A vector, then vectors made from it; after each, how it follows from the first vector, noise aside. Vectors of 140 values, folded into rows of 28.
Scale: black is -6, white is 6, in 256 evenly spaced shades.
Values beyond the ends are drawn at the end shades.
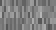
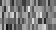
scaled up.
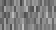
wrapped around.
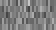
wrapped around.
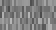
negated.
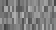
wrapped around, negated.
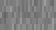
wrapped around, shrunk.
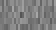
wrapped around, shrunk.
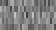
reversed.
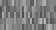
negated.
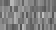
reversed.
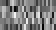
reversed, scaled up.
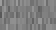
negated, shrunk.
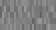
negated, shrunk.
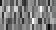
scaled up.
